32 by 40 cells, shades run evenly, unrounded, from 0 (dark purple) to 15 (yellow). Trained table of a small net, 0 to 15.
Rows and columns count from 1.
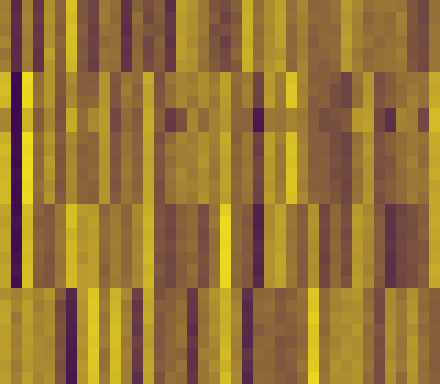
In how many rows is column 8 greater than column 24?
26
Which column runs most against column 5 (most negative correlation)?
6
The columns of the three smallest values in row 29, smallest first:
7, 23, 18
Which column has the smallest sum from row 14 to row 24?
2
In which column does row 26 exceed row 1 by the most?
9
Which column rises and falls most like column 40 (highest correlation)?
34
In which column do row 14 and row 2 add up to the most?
3
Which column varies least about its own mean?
15
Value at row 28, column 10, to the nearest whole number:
8
